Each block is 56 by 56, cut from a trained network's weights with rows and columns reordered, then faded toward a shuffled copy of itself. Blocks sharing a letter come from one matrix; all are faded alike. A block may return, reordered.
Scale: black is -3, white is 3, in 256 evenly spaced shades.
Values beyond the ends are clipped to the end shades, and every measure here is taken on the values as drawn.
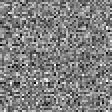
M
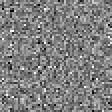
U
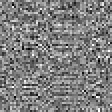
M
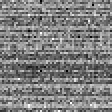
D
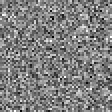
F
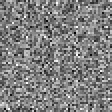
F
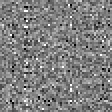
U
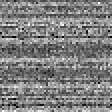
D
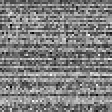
D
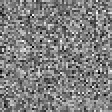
F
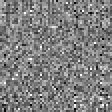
U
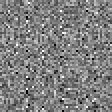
U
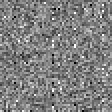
U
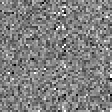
U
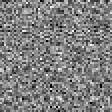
M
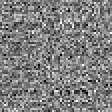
M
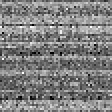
D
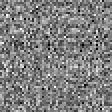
M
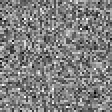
F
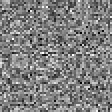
M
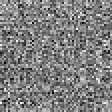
M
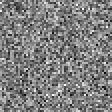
F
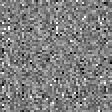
U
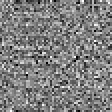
M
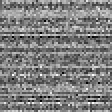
D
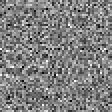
M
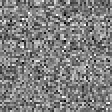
M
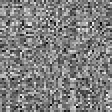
M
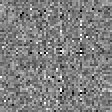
U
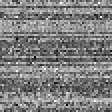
D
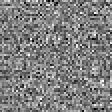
M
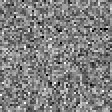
F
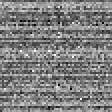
D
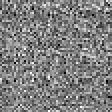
M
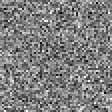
F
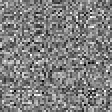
M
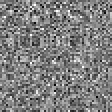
M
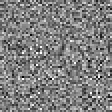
M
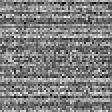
D
